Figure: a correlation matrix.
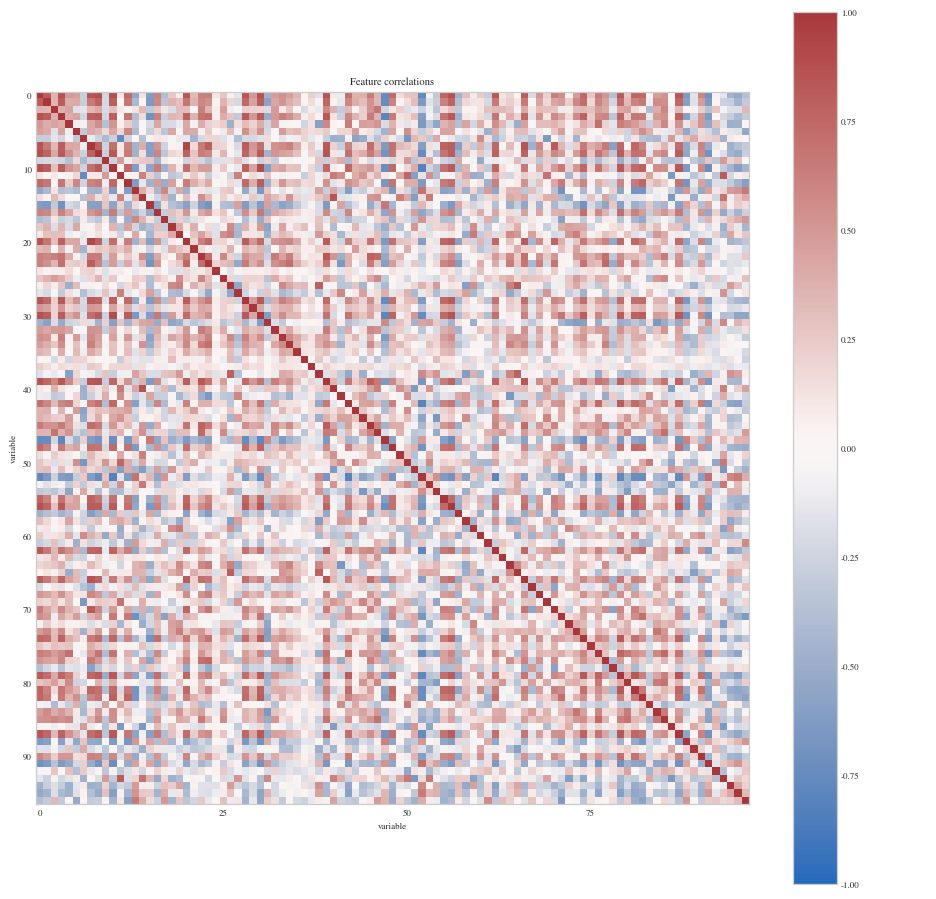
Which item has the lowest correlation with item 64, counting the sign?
41
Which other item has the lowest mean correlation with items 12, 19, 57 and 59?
31
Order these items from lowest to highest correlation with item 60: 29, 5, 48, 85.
5, 29, 85, 48
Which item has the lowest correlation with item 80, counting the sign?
54
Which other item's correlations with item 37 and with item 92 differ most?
50
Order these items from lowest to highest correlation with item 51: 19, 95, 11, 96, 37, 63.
11, 96, 95, 63, 37, 19
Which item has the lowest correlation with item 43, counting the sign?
6
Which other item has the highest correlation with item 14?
40
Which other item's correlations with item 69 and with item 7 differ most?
23
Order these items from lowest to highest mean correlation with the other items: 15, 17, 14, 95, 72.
15, 95, 17, 72, 14
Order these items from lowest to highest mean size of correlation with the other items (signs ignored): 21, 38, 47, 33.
21, 38, 33, 47
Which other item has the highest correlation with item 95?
52
